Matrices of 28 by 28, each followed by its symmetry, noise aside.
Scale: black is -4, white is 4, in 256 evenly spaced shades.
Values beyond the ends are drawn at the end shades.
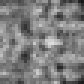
mirrored top to bottom.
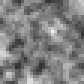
symmetric across the other diagonal.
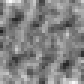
same after a half turn.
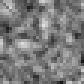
symmetric.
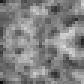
mirrored top to bottom.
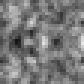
mirrored top to bottom.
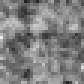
antisymmetric.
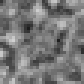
symmetric.
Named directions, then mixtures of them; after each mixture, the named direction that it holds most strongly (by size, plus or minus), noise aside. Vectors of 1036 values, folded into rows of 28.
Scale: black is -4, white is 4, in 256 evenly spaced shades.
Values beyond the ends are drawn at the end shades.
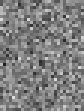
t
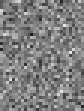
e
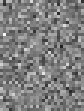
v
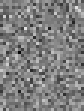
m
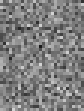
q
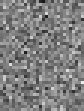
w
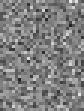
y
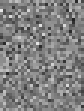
m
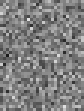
t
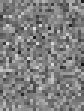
m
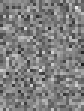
m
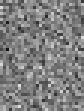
q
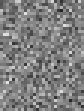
e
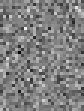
m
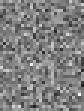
y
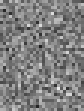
q
